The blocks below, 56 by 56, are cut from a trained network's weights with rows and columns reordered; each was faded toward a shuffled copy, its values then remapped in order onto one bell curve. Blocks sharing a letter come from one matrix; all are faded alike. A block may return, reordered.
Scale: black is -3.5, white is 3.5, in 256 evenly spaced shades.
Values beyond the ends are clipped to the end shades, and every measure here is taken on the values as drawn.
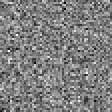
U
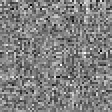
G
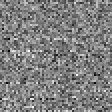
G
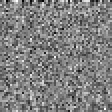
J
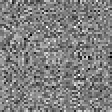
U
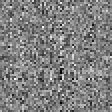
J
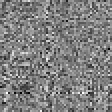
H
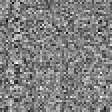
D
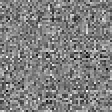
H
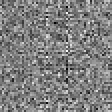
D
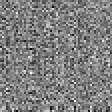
D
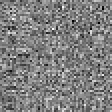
D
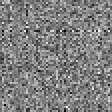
J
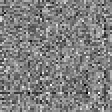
J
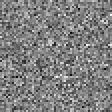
G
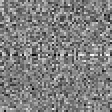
H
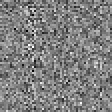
J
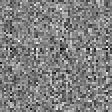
J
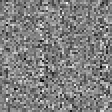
J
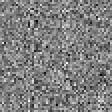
U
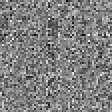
J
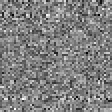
G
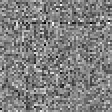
J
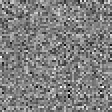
D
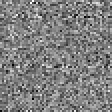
G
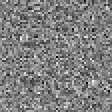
D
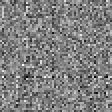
J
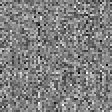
J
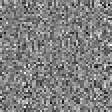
D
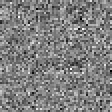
D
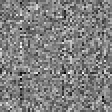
J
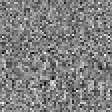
D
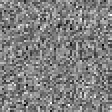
U
